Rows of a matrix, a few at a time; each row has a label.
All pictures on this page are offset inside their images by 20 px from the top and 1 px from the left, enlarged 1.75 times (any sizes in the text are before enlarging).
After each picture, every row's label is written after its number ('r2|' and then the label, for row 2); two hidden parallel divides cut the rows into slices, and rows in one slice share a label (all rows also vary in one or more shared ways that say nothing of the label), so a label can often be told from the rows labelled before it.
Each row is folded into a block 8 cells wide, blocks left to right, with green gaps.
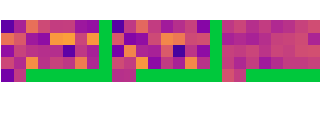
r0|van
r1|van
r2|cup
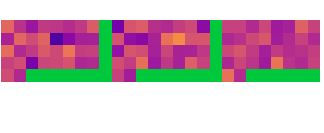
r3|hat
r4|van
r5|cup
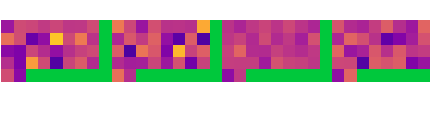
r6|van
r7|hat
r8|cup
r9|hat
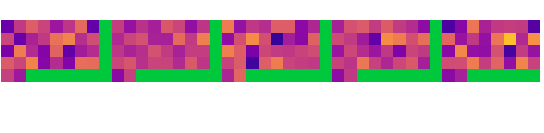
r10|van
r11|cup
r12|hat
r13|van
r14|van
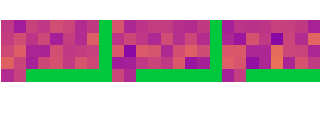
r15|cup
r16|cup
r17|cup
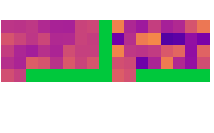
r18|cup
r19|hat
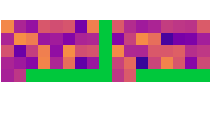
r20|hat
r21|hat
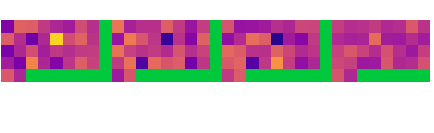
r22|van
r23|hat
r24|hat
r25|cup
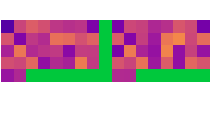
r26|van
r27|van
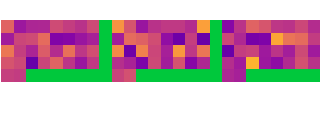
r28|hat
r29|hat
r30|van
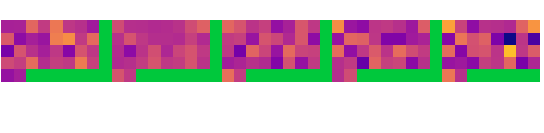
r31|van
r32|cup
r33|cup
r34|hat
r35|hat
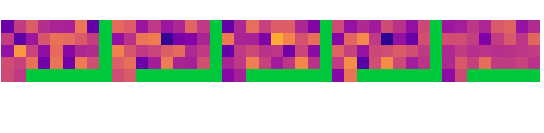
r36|van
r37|hat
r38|van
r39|hat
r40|cup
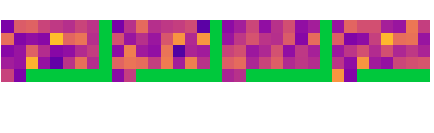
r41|van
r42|van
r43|cup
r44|van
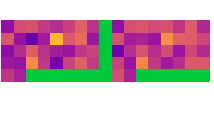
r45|van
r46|van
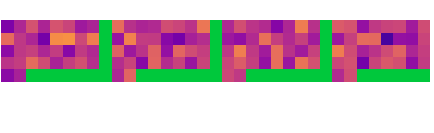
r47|van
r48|hat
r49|cup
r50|hat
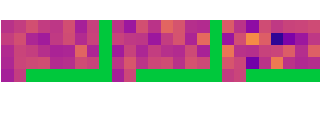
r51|cup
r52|cup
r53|hat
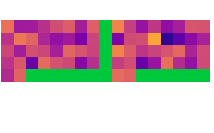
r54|hat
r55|hat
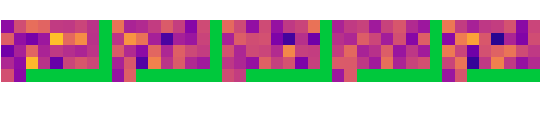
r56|van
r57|hat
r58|hat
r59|cup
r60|hat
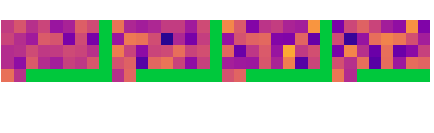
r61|cup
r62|hat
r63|hat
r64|van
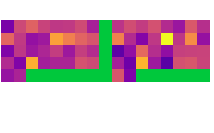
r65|van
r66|van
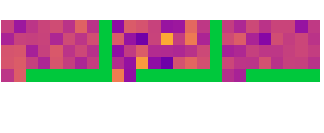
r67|cup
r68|van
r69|cup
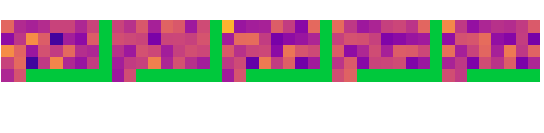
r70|hat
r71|cup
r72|hat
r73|hat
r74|hat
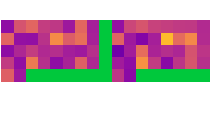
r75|van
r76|van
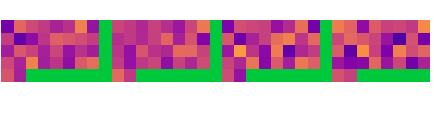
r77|van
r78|cup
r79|van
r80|hat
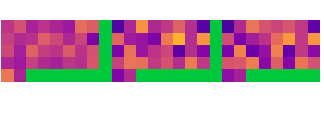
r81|cup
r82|van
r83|van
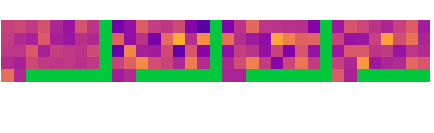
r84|cup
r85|van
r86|van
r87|van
